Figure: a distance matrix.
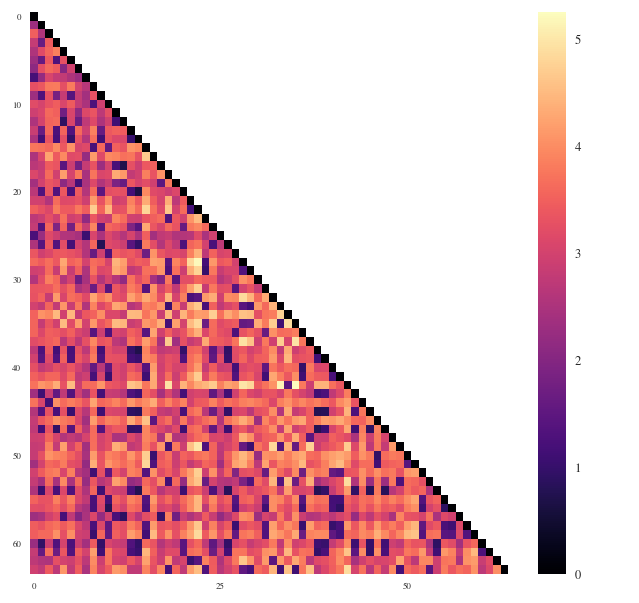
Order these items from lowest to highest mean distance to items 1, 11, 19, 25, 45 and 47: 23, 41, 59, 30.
30, 23, 41, 59
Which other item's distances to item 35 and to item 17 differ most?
12
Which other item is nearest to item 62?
21
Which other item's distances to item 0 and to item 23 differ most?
28
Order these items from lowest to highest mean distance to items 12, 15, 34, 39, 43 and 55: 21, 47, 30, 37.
47, 30, 37, 21
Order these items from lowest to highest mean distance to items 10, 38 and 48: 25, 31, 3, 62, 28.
3, 31, 25, 62, 28
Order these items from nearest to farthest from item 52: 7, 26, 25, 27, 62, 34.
27, 7, 25, 34, 26, 62
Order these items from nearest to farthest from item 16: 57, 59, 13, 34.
57, 13, 34, 59
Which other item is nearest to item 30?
19
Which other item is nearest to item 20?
14
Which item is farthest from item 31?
22
